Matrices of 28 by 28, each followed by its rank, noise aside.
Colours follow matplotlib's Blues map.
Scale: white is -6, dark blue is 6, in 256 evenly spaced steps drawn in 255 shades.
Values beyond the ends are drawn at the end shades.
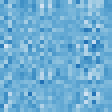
three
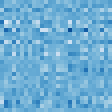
three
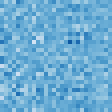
four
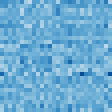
four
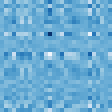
two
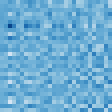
three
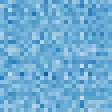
four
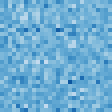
five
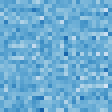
four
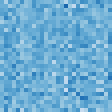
five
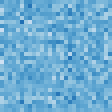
six
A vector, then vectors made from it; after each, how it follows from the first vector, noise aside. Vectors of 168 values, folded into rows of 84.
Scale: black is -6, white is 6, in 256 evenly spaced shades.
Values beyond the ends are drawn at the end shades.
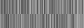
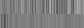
wrapped around, partly zeroed.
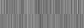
wrapped around, shrunk.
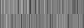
negated, partly zeroed.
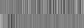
wrapped around, partly zeroed.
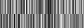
wrapped around, negated, scaled up.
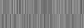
wrapped around, negated, shrunk.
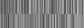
copied.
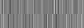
wrapped around, partly zeroed.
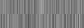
wrapped around, negated, shrunk.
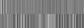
wrapped around, partly zeroed.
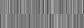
negated, partly zeroed.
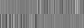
reversed, negated, partly zeroed.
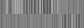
wrapped around, partly zeroed.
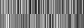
negated, scaled up.
